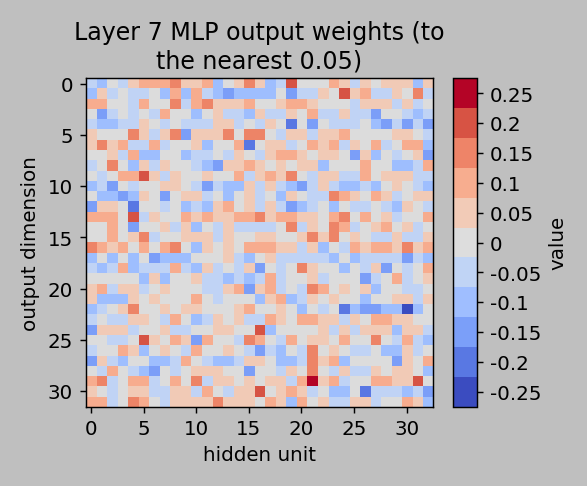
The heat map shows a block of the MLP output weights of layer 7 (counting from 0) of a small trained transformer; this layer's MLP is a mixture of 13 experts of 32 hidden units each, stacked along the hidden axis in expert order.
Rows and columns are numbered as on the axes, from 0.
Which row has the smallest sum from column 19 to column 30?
22
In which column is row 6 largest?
1
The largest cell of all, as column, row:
21, 29
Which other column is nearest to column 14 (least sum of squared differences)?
18
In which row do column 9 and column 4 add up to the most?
13
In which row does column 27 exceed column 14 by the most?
25
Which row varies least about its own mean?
17
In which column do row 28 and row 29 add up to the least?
6
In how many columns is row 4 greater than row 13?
1
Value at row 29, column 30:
0.05
